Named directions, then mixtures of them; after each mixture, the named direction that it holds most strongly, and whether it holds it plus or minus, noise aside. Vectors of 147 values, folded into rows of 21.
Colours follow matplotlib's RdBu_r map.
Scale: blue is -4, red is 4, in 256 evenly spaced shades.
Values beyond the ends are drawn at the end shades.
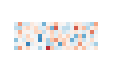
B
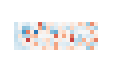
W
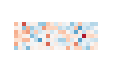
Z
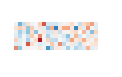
B, minus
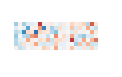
W, plus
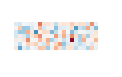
W, plus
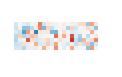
W, plus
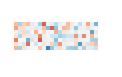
B, minus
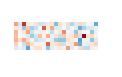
Z, plus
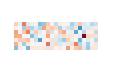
Z, plus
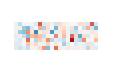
W, plus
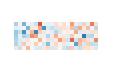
Z, minus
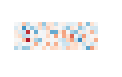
W, plus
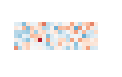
Z, minus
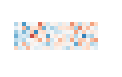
Z, minus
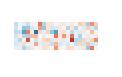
W, plus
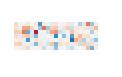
W, minus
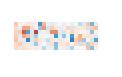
W, minus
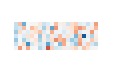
B, plus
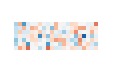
B, plus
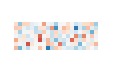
B, minus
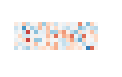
W, plus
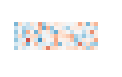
W, plus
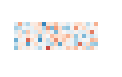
B, plus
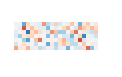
Z, minus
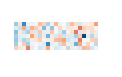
Z, minus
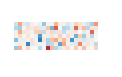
B, plus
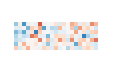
Z, minus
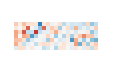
W, minus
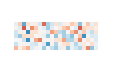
Z, minus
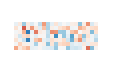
W, minus
